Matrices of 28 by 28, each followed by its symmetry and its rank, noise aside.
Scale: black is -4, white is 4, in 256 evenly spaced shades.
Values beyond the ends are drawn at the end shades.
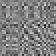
no symmetry, rank two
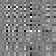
no symmetry, rank two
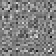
symmetric, rank four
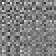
symmetric, rank two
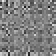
no symmetry, rank four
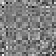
symmetric, rank three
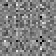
no symmetry, rank four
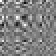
symmetric, rank two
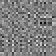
no symmetry, rank three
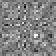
symmetric, rank four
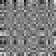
no symmetry, rank two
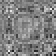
symmetric, rank three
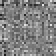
no symmetry, rank four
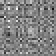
no symmetry, rank three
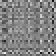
no symmetry, rank two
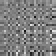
antisymmetric, rank two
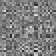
no symmetry, rank three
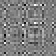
antisymmetric, rank two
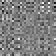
no symmetry, rank three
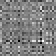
antisymmetric, rank two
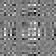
symmetric, rank two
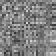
no symmetry, rank four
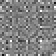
symmetric, rank three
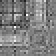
symmetric, rank three
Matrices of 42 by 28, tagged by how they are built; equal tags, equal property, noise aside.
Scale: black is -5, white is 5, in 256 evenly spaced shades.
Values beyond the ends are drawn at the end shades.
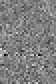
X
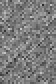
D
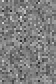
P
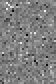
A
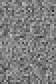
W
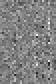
P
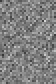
D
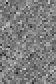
D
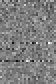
X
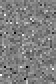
A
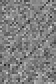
D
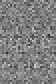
W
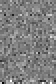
X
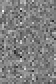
P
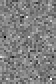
X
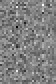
P
